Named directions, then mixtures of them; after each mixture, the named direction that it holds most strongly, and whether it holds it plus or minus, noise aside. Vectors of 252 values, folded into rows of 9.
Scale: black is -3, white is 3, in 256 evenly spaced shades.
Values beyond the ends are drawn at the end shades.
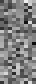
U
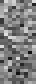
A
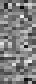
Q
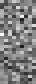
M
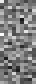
M, plus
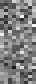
M, plus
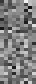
U, plus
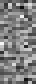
Q, plus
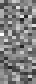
M, plus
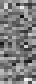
Q, minus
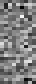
Q, plus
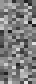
U, minus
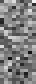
A, plus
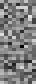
M, plus
